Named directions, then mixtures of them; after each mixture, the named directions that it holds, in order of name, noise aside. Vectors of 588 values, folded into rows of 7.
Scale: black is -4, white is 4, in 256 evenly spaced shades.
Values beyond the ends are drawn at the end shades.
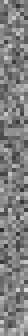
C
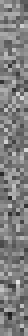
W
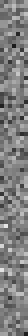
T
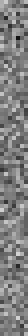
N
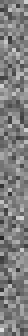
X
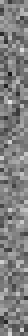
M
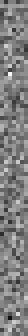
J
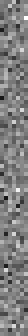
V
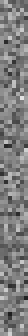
C, M, W.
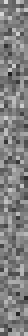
J, T.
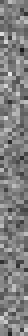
M.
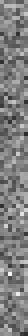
M, T.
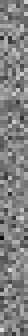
X.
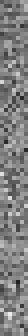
W.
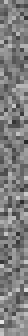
C.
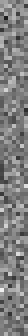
N, T, W.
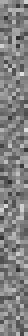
N, X.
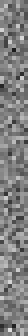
V, X.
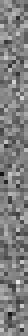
C, W.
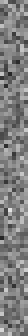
C, M, X.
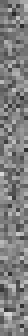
W.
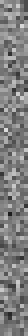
W.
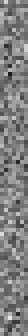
J.
